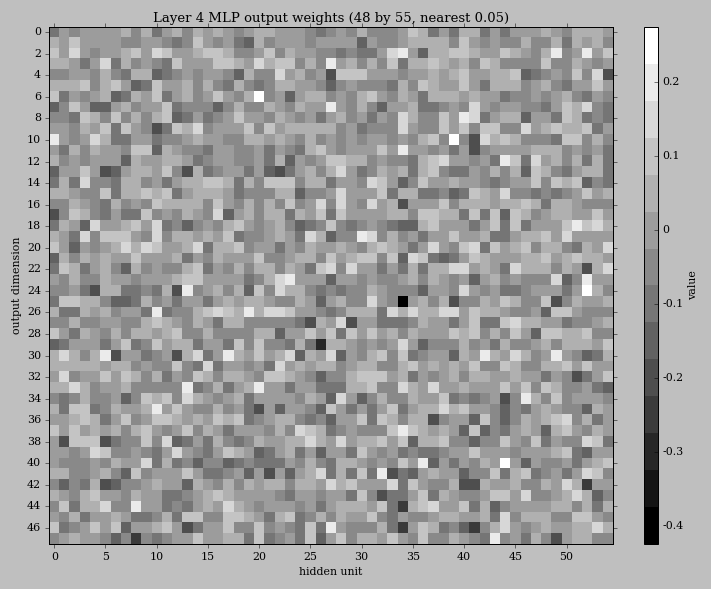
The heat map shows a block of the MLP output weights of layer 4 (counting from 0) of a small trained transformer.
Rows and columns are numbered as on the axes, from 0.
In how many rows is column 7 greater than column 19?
20
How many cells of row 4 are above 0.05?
8
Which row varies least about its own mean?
0
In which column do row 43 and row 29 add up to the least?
26
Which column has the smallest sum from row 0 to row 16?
54
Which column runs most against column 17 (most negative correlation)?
24
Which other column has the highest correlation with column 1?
5
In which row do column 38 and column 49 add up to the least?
47
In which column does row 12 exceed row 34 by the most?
44
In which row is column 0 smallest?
17
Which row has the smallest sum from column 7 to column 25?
40
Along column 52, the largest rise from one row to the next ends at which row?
23
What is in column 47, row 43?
-0.05
